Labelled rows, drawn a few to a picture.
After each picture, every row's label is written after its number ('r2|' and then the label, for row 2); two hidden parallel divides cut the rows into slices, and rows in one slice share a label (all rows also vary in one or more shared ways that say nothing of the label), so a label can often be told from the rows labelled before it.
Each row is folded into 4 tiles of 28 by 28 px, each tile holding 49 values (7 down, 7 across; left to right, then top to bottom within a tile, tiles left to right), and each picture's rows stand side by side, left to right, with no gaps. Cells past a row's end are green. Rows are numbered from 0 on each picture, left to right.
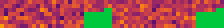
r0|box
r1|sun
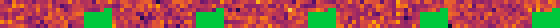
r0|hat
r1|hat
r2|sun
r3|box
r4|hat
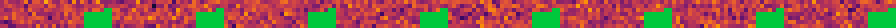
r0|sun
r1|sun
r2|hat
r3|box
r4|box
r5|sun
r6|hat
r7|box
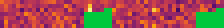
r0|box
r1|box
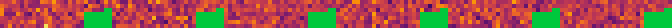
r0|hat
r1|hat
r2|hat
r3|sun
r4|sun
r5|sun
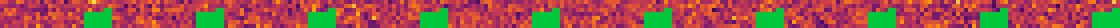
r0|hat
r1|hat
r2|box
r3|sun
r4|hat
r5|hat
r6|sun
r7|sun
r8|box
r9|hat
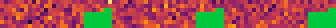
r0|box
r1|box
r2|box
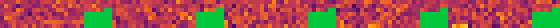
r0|hat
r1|sun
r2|sun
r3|box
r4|box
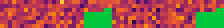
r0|box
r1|box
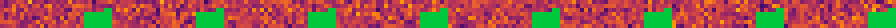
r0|box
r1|box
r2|sun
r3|sun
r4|hat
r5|box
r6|sun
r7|box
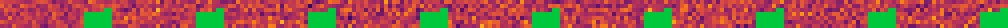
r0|hat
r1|sun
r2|hat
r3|box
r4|hat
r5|hat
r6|hat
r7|hat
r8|sun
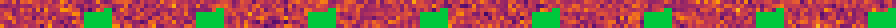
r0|sun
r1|box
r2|sun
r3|box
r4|hat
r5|hat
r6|sun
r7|box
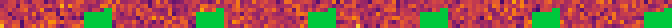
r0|box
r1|hat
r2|hat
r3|sun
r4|sun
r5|hat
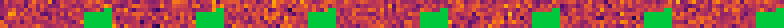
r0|hat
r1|hat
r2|box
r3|hat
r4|box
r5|box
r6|hat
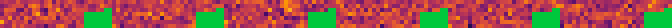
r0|hat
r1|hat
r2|hat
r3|box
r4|box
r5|hat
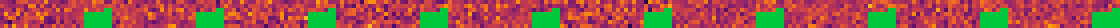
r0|sun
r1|sun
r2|sun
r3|box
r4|hat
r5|sun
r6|hat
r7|hat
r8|box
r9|hat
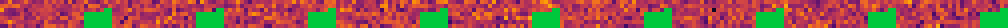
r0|hat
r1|box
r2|box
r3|box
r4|sun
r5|sun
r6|sun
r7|box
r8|box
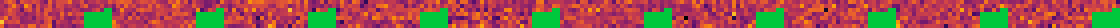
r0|hat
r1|hat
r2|sun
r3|sun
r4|box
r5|sun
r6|box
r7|sun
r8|hat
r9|sun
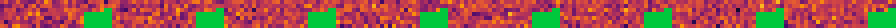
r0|sun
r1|sun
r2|box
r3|hat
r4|box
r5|sun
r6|box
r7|hat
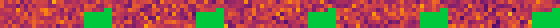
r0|hat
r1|box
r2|sun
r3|sun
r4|box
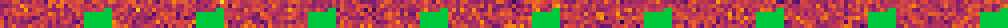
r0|box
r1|box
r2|sun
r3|box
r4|box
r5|sun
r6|sun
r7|sun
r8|hat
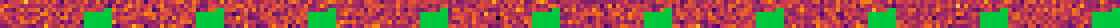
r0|sun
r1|sun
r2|sun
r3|box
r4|sun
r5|hat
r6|sun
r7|box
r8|box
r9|sun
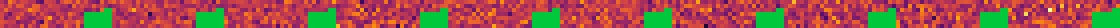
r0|hat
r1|hat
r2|hat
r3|box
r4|sun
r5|sun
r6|sun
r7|box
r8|hat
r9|box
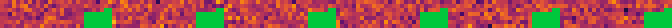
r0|box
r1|box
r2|hat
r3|hat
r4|sun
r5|box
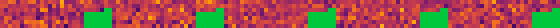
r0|box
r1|sun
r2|hat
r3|sun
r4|sun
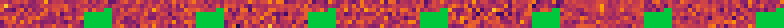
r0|sun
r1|box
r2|sun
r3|sun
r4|sun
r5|hat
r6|box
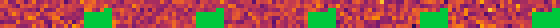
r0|box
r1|box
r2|hat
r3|sun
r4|box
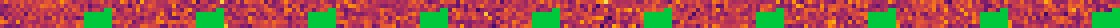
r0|hat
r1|box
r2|hat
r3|hat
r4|hat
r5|sun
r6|hat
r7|sun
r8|sun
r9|hat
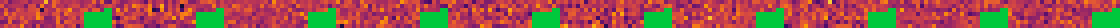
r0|sun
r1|sun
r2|hat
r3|hat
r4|box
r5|box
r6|sun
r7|sun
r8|hat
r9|box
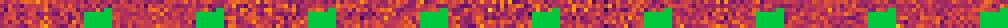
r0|hat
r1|hat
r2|hat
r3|hat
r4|box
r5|box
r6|hat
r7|hat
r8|hat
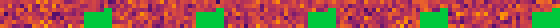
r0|hat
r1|hat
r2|box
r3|box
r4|hat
